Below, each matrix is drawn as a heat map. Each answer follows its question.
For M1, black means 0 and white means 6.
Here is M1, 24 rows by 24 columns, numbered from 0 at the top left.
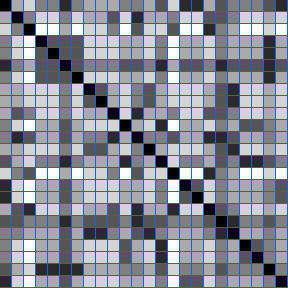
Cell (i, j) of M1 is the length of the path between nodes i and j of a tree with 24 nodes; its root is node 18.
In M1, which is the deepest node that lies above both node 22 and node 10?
5
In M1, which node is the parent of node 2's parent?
11
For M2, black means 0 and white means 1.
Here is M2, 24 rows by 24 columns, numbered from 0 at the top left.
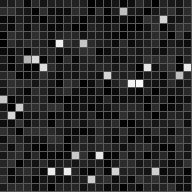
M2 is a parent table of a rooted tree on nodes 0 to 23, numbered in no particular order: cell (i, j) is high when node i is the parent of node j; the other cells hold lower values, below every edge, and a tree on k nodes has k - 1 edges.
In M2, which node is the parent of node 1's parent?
21
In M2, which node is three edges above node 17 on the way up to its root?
8
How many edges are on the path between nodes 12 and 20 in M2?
5
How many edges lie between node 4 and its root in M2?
4
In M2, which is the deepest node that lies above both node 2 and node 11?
9
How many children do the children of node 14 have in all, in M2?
1
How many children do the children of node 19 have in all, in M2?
3
